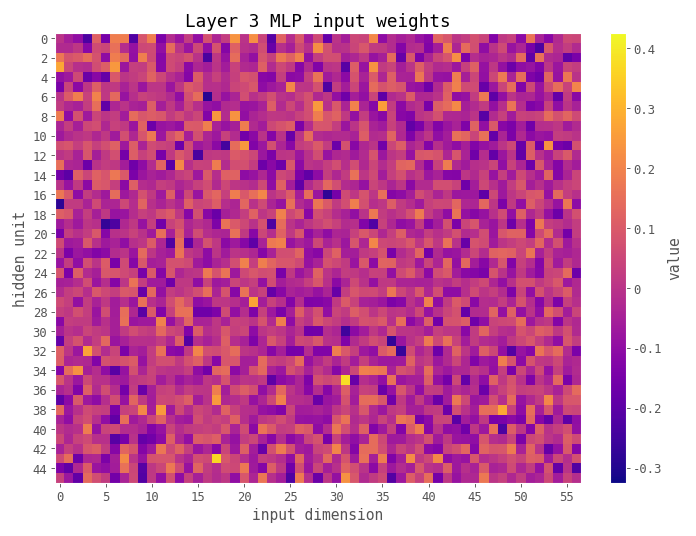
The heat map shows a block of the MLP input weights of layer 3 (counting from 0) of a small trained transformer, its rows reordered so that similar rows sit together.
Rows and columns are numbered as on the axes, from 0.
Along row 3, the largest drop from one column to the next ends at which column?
7
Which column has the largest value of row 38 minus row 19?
11
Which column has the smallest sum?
44
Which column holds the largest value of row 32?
3
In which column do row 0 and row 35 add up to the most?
31
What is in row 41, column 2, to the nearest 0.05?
0.05
